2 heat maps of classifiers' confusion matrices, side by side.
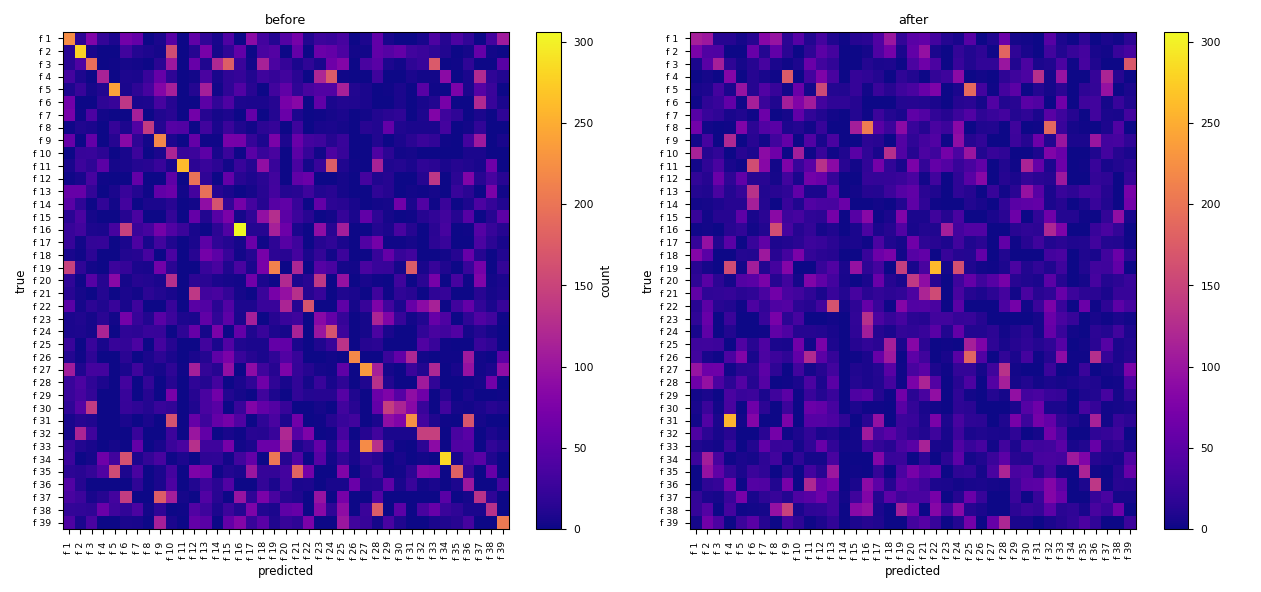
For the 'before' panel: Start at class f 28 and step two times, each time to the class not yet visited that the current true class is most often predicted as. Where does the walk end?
f 33
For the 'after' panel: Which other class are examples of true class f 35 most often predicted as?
f 28
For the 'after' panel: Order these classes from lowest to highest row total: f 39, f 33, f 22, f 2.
f 39, f 33, f 2, f 22
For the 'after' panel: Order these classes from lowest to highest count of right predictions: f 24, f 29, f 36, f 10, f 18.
f 24, f 18, f 29, f 10, f 36
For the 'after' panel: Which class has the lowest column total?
f 14
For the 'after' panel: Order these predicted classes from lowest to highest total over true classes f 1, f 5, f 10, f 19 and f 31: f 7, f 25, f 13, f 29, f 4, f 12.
f 13, f 29, f 7, f 12, f 25, f 4
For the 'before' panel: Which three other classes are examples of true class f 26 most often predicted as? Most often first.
f 31, f 36, f 15
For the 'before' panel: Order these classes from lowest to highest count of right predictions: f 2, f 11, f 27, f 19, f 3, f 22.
f 22, f 3, f 19, f 27, f 11, f 2
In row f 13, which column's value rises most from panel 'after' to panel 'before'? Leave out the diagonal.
f 38
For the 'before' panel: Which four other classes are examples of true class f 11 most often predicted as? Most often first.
f 24, f 28, f 18, f 38
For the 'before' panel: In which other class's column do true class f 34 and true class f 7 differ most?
f 19
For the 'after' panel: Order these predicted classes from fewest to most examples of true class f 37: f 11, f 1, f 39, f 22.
f 39, f 1, f 11, f 22
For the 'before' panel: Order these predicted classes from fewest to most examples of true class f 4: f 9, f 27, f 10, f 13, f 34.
f 27, f 10, f 13, f 9, f 34
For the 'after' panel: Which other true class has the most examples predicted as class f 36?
f 26
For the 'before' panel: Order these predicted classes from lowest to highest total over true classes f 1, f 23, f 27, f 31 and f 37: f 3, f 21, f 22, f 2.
f 22, f 2, f 3, f 21
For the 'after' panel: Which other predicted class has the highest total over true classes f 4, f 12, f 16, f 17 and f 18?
f 33
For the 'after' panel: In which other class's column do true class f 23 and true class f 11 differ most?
f 6
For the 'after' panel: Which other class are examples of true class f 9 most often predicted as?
f 4
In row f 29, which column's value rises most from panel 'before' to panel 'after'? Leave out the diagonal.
f 22
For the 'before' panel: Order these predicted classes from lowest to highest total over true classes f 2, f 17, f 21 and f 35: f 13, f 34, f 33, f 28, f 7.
f 34, f 7, f 33, f 28, f 13
